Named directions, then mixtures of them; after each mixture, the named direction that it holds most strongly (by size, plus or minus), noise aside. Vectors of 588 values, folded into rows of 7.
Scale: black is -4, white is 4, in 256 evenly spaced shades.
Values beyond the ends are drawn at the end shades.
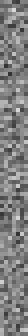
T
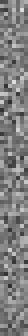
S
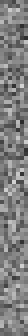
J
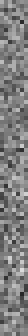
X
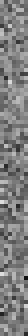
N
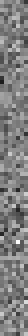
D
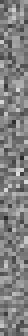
S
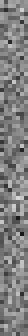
X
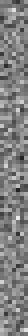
T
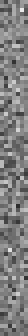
S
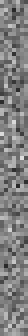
S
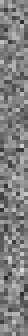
X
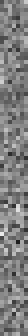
D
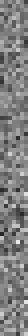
D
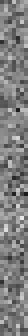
X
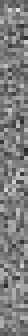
J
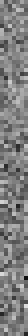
N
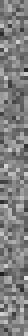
N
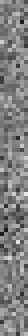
D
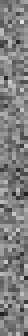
N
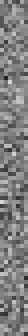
N
